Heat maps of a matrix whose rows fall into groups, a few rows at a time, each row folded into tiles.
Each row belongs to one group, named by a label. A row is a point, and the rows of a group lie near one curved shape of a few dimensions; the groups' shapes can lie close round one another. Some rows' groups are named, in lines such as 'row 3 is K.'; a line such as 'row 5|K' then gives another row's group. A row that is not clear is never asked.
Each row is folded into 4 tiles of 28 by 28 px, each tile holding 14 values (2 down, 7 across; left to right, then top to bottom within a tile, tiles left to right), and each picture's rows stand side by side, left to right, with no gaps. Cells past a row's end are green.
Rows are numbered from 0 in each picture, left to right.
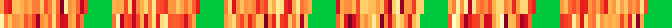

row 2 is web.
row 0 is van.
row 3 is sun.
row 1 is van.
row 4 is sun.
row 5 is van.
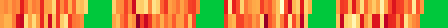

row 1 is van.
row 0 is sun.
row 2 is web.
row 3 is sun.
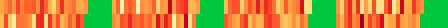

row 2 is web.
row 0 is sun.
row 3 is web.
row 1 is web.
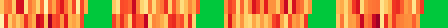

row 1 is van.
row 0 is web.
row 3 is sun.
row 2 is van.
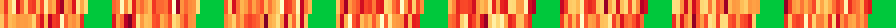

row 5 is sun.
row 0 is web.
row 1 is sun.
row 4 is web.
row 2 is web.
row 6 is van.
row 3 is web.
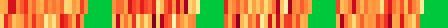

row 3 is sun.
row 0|web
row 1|sun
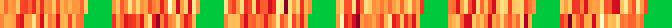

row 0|sun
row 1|web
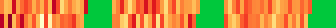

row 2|web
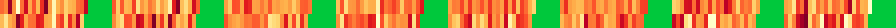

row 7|sun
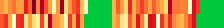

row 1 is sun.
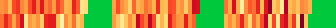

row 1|sun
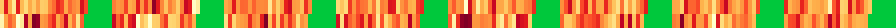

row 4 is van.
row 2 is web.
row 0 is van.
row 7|sun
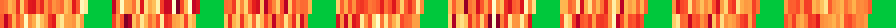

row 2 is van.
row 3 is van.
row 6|van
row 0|van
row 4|sun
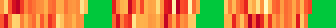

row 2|van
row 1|sun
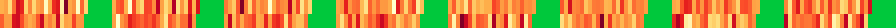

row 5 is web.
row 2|sun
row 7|web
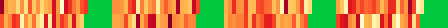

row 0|sun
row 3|van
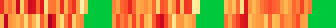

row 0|van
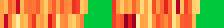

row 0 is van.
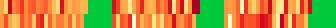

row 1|sun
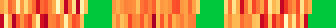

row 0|web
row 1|web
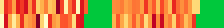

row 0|web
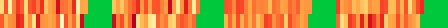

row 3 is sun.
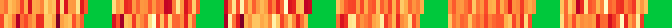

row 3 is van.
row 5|web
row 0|sun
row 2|sun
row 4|van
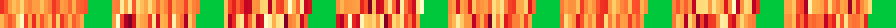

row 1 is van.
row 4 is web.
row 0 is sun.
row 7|sun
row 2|web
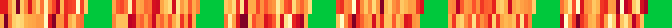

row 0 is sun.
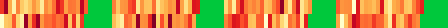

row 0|van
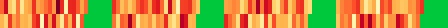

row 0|van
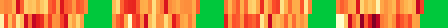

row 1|van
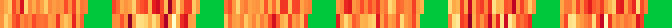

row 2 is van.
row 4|sun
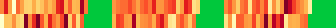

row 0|van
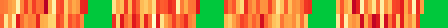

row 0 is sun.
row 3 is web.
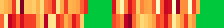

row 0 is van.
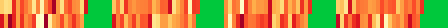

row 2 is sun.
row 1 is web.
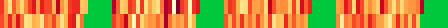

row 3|van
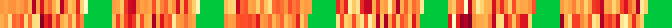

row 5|web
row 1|sun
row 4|van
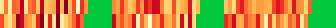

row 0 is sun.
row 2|van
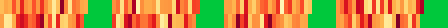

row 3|web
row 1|sun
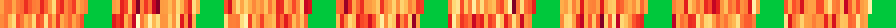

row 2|sun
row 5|sun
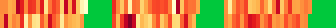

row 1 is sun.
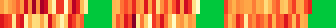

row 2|sun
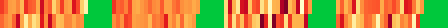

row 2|web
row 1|sun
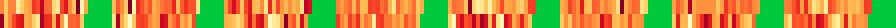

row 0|web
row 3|web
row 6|van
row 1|van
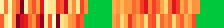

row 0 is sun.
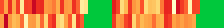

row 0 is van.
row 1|sun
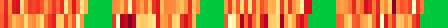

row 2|sun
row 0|van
